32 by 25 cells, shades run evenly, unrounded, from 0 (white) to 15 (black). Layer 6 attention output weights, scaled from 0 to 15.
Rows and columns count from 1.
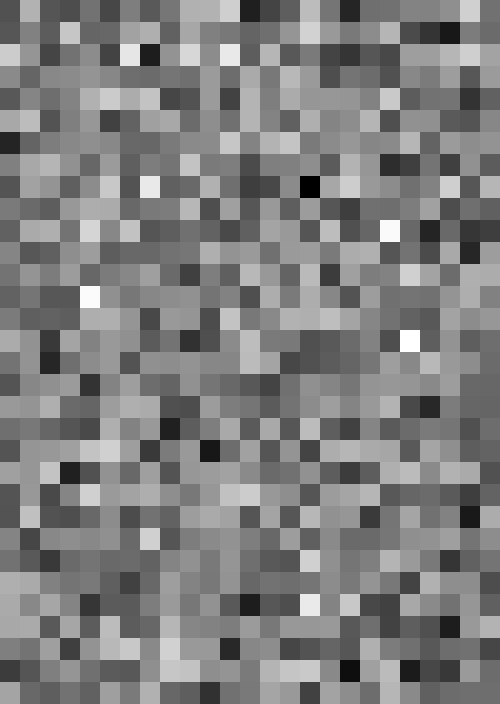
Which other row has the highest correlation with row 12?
4
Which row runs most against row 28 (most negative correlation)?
23
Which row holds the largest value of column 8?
3
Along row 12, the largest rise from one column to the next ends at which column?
24
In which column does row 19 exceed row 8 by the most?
10
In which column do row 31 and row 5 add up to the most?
21
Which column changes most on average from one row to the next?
16
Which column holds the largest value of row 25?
2
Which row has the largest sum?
20
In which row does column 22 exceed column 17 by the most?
11
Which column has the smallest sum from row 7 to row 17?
5
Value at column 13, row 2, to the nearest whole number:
9
